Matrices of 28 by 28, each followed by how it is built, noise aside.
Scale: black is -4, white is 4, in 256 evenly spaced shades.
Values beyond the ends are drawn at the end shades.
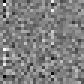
uneven columns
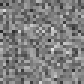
blocks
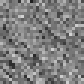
Toeplitz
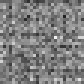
blocks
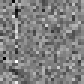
uneven columns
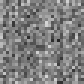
blocks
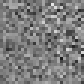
upper triangular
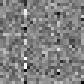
uneven columns
